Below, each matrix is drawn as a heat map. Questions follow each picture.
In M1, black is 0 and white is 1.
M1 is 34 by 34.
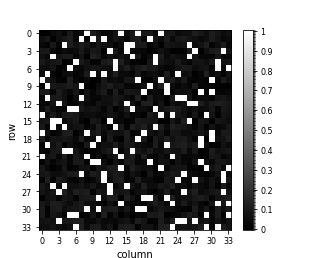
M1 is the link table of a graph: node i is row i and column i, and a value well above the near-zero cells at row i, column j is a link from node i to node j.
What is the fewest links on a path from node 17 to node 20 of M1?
6
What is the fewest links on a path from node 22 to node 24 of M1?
3
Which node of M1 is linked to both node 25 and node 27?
node 32
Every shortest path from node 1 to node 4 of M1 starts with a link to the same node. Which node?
node 11
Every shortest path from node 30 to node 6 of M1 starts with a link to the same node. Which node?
node 8
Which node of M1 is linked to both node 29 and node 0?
node 14
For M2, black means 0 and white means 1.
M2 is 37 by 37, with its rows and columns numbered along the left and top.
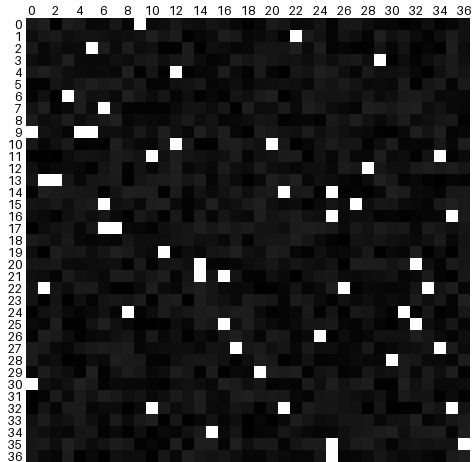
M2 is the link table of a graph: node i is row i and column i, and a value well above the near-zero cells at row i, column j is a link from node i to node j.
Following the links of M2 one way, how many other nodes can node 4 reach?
6
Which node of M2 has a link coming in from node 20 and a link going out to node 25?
node 14
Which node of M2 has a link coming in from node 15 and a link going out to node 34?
node 27
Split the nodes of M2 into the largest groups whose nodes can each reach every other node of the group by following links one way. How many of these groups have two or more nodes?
4
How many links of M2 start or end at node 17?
3
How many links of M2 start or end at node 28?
2
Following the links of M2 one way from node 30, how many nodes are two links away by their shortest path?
1
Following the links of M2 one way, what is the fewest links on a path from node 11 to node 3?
4
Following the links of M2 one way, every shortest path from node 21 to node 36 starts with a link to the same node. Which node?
node 16
